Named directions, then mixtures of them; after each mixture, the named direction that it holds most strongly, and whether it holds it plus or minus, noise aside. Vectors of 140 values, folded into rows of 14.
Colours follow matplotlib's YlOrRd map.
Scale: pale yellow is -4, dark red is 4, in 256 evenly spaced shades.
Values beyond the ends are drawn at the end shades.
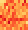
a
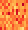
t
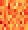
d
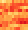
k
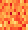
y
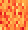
t, minus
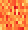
t, minus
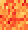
a, plus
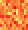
t, minus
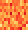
y, plus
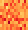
a, plus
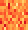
d, plus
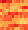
k, minus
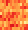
k, minus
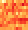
k, plus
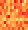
a, minus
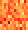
a, plus
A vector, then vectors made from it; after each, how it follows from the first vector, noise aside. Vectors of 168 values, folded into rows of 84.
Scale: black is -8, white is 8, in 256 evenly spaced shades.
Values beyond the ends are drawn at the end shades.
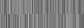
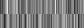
reversed, scaled up.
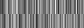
reversed, scaled up.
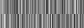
reversed, negated, scaled up.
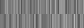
reversed.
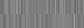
reversed, shrunk.
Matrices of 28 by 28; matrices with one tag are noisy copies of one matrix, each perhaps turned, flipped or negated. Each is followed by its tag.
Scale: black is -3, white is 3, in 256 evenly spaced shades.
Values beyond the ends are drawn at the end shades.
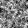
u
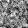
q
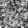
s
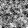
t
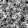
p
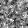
t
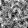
q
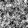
p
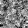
p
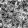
s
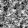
p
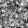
s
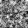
t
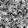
u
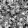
u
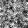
t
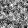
p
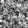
p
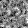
q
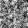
t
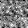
t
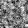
p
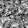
t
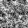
t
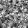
t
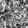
s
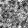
s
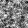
p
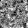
q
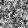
u
